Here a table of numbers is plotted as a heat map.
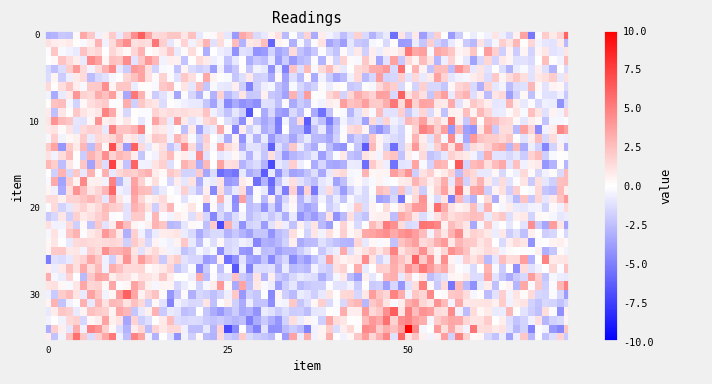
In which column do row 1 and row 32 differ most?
50
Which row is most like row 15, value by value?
13
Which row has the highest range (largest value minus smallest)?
34
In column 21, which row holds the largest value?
14
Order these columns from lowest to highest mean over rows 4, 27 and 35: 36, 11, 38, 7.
11, 38, 36, 7
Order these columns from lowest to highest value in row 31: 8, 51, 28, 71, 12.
71, 28, 8, 12, 51
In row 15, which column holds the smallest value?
31
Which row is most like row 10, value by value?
12
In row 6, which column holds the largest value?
8
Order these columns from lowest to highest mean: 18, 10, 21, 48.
21, 18, 48, 10
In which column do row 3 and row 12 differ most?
59
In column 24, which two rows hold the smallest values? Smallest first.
22, 16
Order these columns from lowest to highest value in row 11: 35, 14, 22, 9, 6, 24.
35, 22, 14, 6, 24, 9
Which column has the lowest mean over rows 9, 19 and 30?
28
